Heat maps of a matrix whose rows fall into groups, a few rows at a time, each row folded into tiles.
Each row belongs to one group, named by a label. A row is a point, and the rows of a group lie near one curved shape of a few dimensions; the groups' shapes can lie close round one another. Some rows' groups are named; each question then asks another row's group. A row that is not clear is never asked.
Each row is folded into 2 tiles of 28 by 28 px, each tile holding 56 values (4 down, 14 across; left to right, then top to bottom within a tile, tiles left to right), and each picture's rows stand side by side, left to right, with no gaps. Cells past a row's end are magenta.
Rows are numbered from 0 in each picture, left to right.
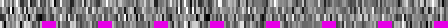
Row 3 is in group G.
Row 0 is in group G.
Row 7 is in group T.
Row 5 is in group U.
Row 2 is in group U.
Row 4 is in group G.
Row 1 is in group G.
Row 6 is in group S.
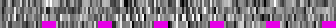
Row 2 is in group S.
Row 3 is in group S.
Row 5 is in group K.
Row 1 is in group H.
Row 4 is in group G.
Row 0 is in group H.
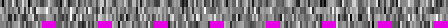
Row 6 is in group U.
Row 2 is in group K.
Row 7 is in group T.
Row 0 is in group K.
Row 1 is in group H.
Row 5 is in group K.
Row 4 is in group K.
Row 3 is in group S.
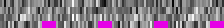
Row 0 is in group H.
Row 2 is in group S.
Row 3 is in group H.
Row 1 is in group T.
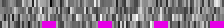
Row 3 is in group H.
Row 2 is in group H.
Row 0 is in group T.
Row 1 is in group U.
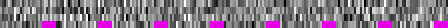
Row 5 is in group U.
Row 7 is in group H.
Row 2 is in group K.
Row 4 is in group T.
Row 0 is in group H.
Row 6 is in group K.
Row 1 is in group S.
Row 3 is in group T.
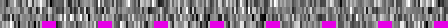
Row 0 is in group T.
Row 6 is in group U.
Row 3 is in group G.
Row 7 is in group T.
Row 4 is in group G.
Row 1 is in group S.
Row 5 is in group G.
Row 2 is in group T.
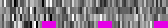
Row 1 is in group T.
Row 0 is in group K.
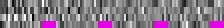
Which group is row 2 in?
K
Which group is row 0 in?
S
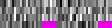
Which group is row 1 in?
H
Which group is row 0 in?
H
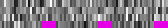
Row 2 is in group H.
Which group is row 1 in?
T
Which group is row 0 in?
G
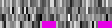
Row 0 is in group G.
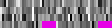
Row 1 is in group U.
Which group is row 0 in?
U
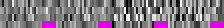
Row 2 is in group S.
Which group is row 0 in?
K
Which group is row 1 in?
K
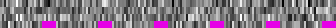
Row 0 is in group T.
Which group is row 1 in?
H
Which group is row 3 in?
H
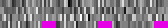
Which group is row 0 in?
S
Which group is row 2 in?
U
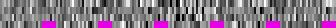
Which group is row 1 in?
T
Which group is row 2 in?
T
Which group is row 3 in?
K
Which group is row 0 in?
K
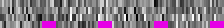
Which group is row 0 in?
G
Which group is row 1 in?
H
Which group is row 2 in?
U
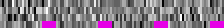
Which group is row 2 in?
T
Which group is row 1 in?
U
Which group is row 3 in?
U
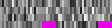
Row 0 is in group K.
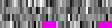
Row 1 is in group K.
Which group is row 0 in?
T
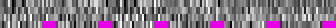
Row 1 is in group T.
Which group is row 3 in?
T
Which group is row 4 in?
S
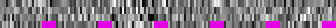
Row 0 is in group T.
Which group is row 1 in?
S
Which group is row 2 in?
G
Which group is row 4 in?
T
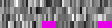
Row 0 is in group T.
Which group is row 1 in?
T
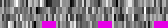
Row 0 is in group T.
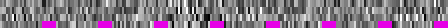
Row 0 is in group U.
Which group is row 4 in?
S
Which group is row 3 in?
G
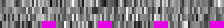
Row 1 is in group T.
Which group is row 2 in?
H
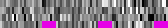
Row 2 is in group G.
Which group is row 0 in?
U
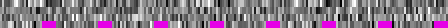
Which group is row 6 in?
U
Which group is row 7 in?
S
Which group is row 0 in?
T
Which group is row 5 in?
T
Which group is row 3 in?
T
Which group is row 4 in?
U
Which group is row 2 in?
H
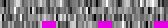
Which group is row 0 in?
U
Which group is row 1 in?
G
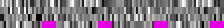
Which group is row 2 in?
S
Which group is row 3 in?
T
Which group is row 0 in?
G
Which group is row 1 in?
T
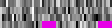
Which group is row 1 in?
G
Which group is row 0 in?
U
